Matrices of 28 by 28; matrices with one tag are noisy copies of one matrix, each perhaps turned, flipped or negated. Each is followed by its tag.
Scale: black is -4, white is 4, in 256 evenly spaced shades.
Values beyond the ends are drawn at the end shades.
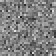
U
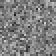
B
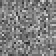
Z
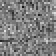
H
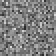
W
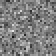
B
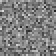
W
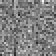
H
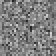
W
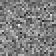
U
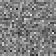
U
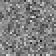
B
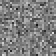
U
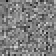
W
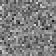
B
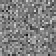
W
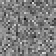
U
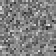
B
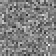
W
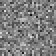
U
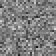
Z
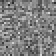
H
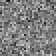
B
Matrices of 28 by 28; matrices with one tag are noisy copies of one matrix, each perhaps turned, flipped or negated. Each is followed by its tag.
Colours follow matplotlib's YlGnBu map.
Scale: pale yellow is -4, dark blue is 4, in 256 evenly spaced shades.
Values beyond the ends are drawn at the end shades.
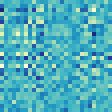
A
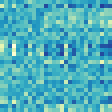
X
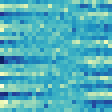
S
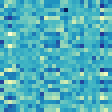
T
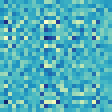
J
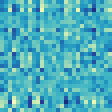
T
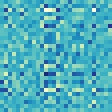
J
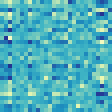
T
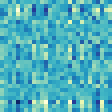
T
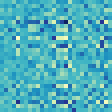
J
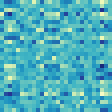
T
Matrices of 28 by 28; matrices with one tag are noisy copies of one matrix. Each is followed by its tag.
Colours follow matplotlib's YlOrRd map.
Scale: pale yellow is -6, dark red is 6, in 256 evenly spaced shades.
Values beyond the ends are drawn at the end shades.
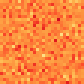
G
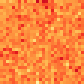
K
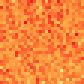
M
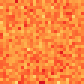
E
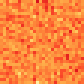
K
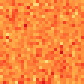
E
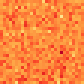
E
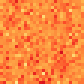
E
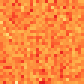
E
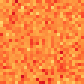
E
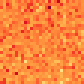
M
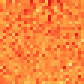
M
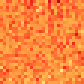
M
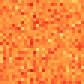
G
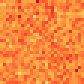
K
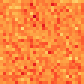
G
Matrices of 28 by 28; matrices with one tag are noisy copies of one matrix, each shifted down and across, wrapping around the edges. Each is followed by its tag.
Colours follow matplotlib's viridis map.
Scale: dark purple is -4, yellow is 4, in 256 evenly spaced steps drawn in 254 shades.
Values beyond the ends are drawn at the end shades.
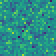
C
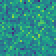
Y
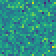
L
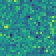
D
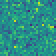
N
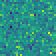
N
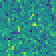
L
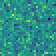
C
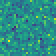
C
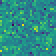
L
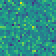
N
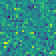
N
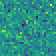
C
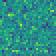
N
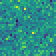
Y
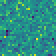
D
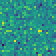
N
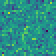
D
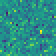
Y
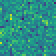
L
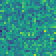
L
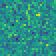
D
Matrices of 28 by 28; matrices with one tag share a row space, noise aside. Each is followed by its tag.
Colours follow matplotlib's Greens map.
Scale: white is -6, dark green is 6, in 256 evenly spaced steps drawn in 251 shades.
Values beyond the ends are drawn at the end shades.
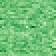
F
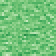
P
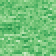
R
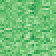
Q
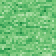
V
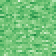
Q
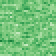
R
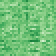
P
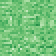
P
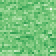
R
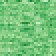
R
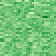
Q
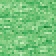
V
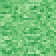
P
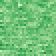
V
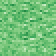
F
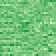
R
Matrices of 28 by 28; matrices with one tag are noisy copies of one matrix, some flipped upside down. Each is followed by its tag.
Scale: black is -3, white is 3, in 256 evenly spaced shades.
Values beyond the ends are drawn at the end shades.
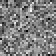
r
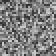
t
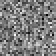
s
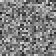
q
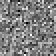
s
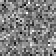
s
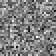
q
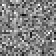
q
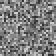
q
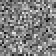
s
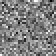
q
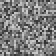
r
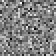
s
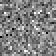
t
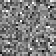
t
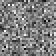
s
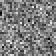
q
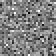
q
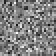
r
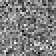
q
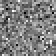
t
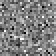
s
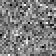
r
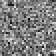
q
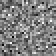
t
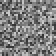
t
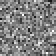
q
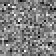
q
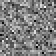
r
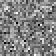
q
